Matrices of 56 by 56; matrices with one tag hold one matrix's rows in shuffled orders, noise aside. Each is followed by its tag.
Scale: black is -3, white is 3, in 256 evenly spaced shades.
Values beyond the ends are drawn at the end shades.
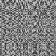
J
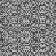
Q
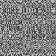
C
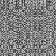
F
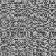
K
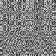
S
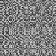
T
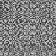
T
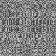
C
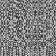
F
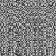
F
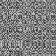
C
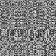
K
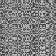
Q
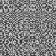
T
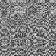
K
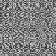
T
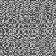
T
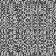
F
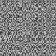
C
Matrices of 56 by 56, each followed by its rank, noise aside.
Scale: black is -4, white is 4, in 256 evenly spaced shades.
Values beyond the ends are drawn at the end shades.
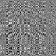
three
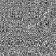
six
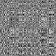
four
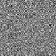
six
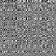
three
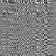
four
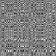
three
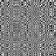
three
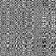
three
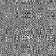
five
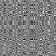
three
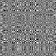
three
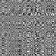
four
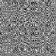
six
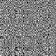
six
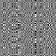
three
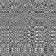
three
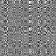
three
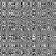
three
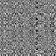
five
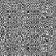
five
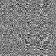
five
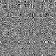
six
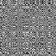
four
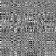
five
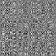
five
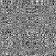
six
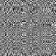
four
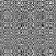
three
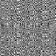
five
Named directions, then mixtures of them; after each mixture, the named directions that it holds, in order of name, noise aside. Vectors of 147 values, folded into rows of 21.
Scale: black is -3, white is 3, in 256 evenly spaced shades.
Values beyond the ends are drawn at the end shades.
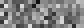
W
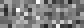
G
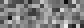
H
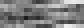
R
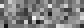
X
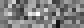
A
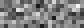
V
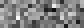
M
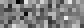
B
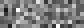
G.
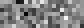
B, H.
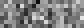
W, X.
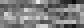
R.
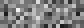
G.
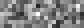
A, V.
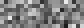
H.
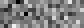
B, M.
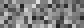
A, W, X.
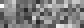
R, X.
